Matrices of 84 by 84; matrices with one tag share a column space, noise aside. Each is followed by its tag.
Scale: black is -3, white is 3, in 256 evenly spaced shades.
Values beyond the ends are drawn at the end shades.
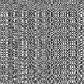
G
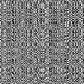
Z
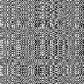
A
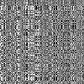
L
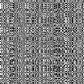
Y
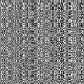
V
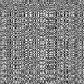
G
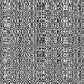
V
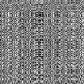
G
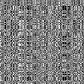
L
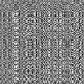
G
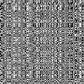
V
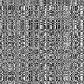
L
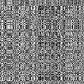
L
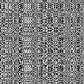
Y
